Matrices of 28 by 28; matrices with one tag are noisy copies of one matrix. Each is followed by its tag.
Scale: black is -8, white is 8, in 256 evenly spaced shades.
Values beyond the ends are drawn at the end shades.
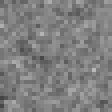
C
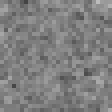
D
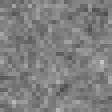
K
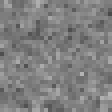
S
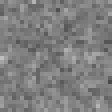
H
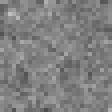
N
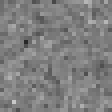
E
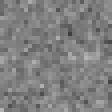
H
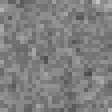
D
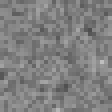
K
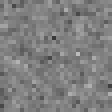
C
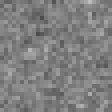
E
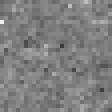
E
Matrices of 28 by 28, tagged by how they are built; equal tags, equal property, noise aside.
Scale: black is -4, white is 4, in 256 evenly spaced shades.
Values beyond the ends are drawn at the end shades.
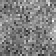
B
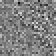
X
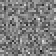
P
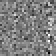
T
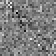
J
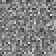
P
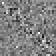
J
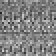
P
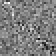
J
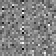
T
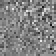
X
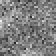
B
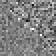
X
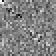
J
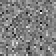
T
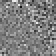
X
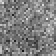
B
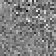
X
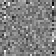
T
